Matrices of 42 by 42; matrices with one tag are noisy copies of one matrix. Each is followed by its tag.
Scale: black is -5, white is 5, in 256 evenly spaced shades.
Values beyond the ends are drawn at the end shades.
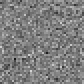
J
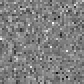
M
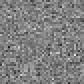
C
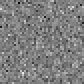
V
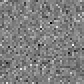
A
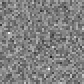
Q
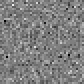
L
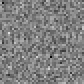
Q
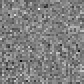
C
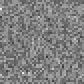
V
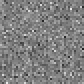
A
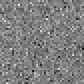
A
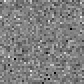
J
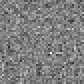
C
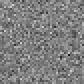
L
